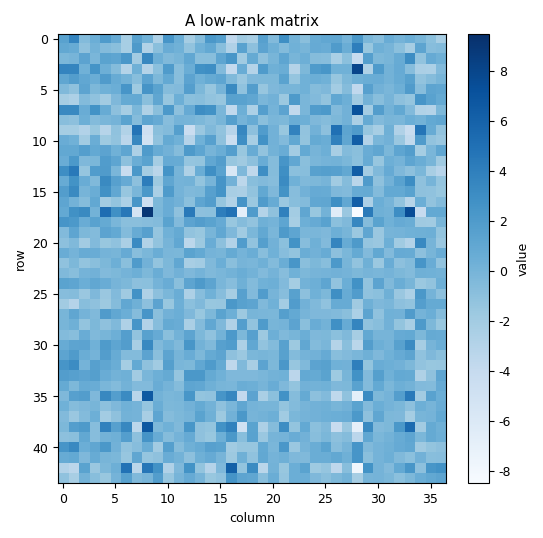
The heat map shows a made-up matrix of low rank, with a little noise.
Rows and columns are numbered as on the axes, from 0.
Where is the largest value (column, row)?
8, 17
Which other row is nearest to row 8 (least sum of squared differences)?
29
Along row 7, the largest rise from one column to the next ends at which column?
28
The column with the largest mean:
1
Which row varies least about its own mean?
23
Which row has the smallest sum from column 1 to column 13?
9
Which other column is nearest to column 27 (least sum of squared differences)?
20
